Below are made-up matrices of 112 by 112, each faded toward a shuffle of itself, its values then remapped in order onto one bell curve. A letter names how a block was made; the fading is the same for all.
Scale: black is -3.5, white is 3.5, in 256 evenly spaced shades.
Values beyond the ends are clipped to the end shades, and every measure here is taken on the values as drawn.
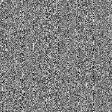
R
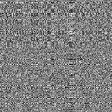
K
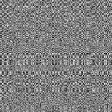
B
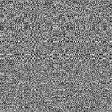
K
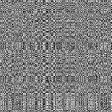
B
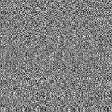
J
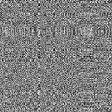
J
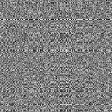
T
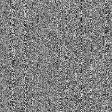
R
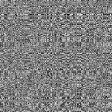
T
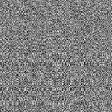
J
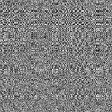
T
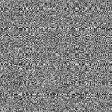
K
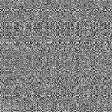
T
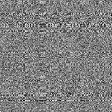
K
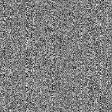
R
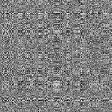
T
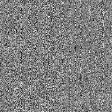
R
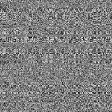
K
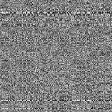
K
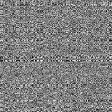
K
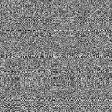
K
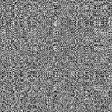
J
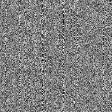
R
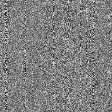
R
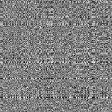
T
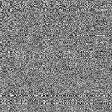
K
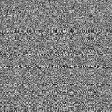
K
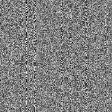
R
